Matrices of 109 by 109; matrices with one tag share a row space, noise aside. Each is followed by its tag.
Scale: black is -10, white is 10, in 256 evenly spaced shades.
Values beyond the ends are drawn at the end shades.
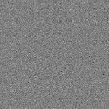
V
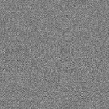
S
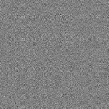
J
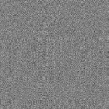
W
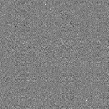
J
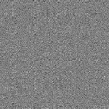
V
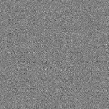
J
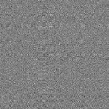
W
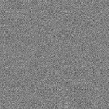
S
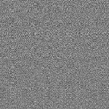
V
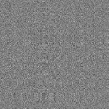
W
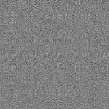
V
